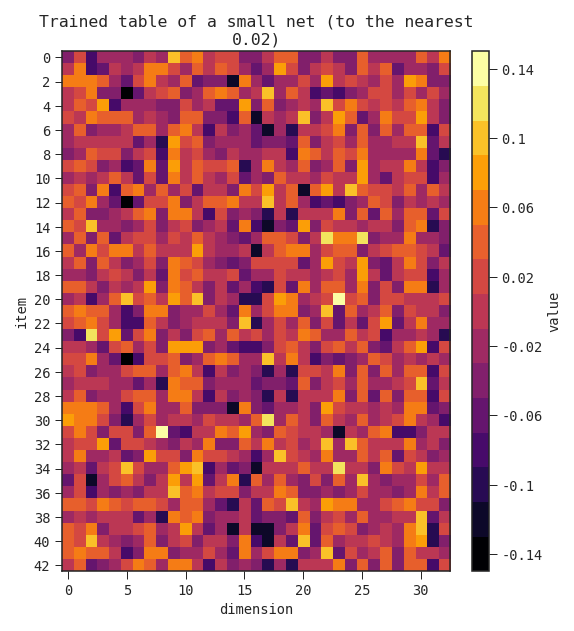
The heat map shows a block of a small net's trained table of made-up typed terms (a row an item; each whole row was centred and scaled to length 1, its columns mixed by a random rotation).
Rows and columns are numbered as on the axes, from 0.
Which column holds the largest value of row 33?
18
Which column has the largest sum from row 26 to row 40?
30
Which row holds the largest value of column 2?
23
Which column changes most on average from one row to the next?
17
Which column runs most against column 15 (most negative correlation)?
9
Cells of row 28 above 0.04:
3
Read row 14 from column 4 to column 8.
-0.02 -0.04 -0.02 0.02 -0.04
